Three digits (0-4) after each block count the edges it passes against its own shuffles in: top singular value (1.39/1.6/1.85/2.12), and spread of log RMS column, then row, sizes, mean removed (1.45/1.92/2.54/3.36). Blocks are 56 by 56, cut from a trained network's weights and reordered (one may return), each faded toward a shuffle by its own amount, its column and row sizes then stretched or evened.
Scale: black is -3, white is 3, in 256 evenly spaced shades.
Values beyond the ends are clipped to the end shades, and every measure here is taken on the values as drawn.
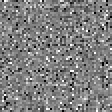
2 1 0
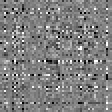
4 3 3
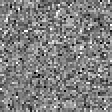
0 0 0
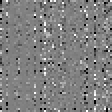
0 4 1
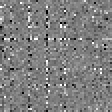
2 2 1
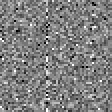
2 1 0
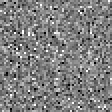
0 1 0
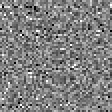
3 0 1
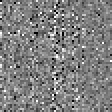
0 3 0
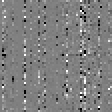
2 4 0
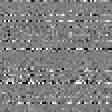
2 0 4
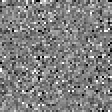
0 1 2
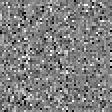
1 2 0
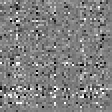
1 3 3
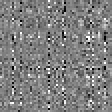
3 3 2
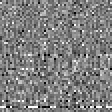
3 0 2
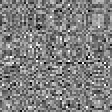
4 1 0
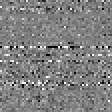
2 1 4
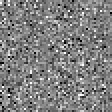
0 2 0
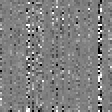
2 4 0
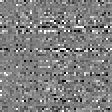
3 2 4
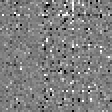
1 2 1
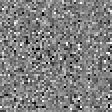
0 2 1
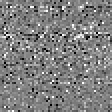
1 0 2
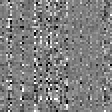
3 4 1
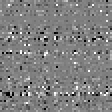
1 2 4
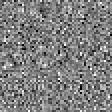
3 1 0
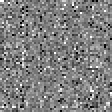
2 2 0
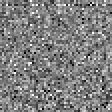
2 0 1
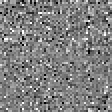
1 2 2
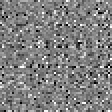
3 1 2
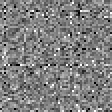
2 0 1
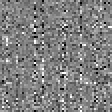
1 3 1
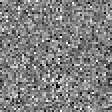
1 1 0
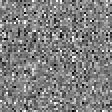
3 2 1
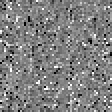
0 2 0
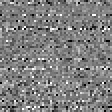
0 0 4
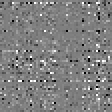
2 3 3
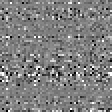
1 2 4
